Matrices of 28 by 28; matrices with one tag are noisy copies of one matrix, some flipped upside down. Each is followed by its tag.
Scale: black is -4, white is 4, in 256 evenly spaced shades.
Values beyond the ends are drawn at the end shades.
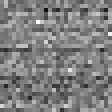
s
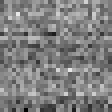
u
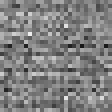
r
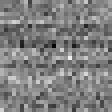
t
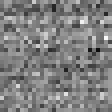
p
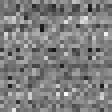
p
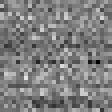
p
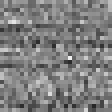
t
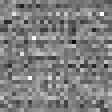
r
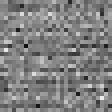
r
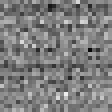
p
